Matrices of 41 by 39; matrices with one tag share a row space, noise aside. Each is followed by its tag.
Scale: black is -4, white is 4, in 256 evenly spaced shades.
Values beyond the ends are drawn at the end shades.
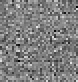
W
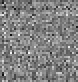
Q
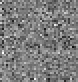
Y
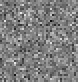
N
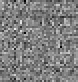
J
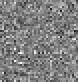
N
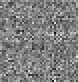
W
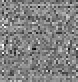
Q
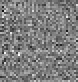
Q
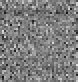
Q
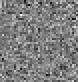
N
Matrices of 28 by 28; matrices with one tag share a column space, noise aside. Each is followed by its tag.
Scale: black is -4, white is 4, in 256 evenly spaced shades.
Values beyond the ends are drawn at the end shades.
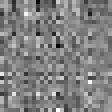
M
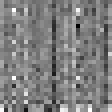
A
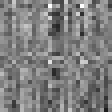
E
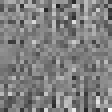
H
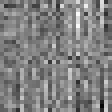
E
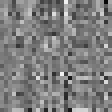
M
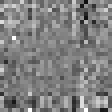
H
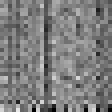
A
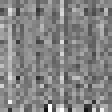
A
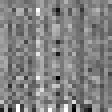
A
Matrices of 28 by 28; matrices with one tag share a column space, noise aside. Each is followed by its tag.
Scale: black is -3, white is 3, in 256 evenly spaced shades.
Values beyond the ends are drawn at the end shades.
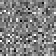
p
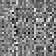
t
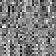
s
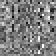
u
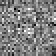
t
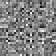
p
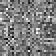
t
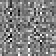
p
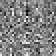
p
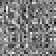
u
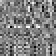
s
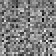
p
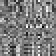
s
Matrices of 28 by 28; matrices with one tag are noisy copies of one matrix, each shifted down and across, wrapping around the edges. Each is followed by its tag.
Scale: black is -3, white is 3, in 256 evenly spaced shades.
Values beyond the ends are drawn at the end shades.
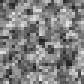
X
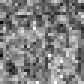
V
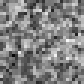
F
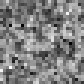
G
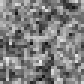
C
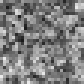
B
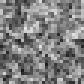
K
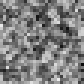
C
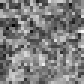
K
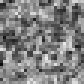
F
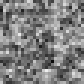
B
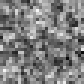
V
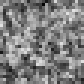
V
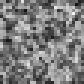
G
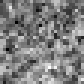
F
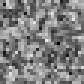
G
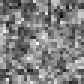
K
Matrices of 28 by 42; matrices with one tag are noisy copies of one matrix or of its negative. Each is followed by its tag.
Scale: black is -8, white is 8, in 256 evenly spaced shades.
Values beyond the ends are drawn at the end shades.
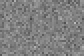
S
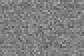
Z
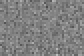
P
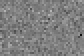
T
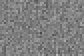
P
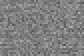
Z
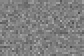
Z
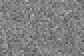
T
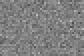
Z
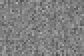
P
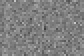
S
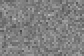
T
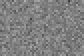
S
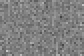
P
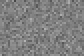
S
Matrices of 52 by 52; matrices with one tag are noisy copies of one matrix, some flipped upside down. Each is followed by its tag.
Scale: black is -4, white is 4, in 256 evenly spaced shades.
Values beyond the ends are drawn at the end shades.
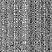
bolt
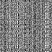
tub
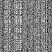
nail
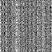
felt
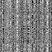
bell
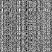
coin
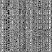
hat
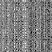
bolt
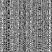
hat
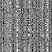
bell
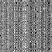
bolt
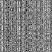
coin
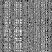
nail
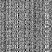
tub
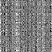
felt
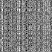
coin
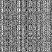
coin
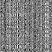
tub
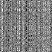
coin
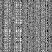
nail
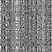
felt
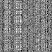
nail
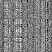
nail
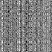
coin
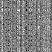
coin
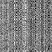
bolt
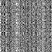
felt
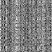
felt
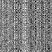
bolt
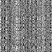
felt
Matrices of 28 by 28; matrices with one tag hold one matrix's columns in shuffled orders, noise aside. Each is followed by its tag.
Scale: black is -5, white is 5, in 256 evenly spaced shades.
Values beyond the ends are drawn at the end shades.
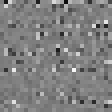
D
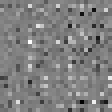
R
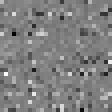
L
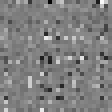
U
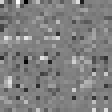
U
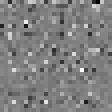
D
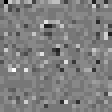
D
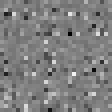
L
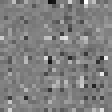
U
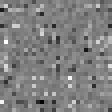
R
